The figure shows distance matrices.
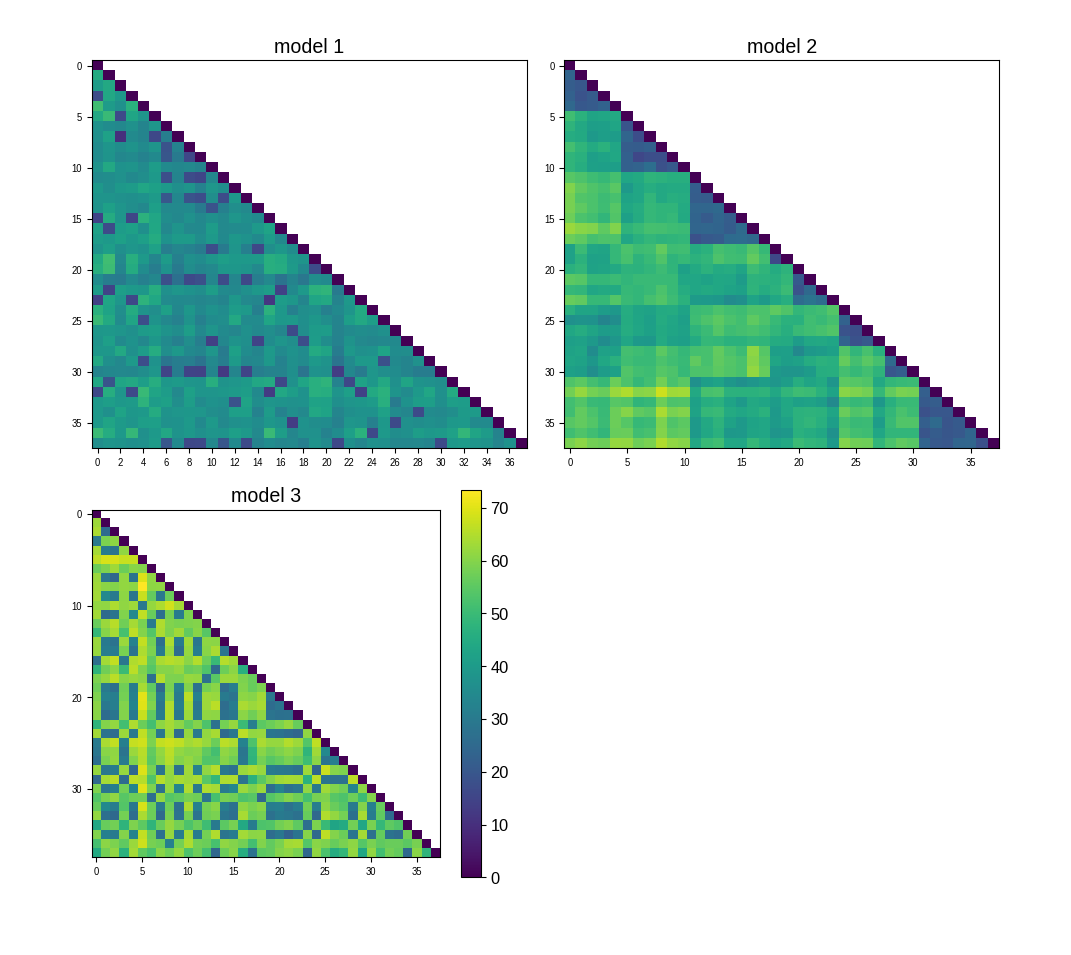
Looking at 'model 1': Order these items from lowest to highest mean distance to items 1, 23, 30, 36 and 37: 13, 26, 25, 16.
13, 16, 26, 25
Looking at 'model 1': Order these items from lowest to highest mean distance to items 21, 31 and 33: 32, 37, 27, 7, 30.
30, 37, 7, 27, 32
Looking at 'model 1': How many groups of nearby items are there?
11
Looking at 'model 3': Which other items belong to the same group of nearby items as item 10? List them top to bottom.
5
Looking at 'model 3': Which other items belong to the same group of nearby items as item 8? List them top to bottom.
36
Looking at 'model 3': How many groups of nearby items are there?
6
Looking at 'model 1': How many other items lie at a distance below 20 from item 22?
3
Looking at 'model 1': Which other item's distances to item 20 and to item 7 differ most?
2
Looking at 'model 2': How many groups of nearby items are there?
8
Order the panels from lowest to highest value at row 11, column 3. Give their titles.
model 1, model 2, model 3
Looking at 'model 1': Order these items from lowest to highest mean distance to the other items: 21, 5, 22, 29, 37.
21, 37, 29, 22, 5
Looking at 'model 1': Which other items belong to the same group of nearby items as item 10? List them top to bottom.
14, 18, 27
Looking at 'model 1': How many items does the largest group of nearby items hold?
8
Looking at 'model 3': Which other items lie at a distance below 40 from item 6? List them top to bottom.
12, 18, 31
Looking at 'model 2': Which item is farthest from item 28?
16
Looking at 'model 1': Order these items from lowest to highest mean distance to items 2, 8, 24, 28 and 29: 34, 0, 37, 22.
37, 34, 22, 0
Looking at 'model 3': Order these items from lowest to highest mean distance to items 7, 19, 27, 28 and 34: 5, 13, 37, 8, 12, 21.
21, 37, 13, 12, 8, 5
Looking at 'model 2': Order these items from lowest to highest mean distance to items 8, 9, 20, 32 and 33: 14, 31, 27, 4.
31, 27, 14, 4
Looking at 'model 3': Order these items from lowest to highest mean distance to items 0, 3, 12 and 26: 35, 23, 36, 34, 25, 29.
29, 25, 34, 23, 36, 35
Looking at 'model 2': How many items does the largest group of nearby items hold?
7
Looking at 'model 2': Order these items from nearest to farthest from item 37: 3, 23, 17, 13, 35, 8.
35, 23, 17, 13, 3, 8
